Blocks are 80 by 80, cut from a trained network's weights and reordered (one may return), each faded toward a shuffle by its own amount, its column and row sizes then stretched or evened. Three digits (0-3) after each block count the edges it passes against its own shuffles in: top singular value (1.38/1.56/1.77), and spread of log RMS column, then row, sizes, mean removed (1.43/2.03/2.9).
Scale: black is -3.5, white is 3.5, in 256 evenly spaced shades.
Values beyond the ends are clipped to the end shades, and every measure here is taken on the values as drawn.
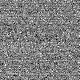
1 0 0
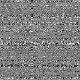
2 1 3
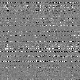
2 1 3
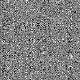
1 2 2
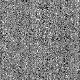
0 1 0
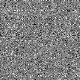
0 0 2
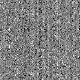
1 1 1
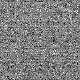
1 1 0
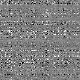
2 2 3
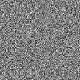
3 1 0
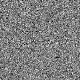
0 0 1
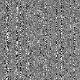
2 3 0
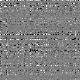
2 2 3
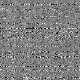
2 0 3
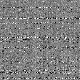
2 0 3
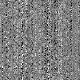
2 3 0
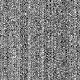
3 1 0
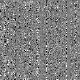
0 3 1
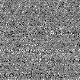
0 0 2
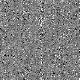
0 2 1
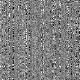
2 3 0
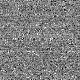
0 0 1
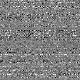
1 0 3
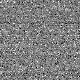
0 0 1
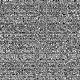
3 0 1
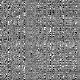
3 3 0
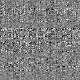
1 0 3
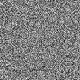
3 0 0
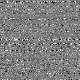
0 0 3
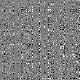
3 3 2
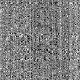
3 1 2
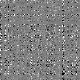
0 3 3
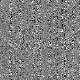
0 3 1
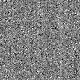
0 0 0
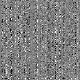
2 3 1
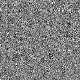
1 1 1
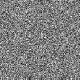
3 1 0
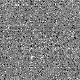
0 1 1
